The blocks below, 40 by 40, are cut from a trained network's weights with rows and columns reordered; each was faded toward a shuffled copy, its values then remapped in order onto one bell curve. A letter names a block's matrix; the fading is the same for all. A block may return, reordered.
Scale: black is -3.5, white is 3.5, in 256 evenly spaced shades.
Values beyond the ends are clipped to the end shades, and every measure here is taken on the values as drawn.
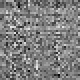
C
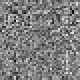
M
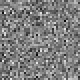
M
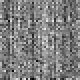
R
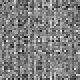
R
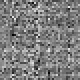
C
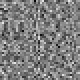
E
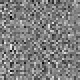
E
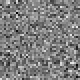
M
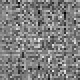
C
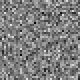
E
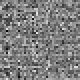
C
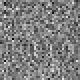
M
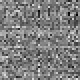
C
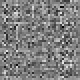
C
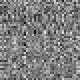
E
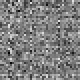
C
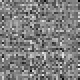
C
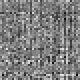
R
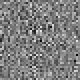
E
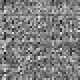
C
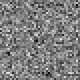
M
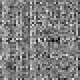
R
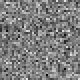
M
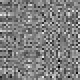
E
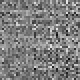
C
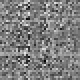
C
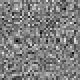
E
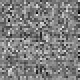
C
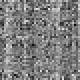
R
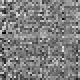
C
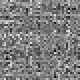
C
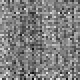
R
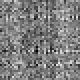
R
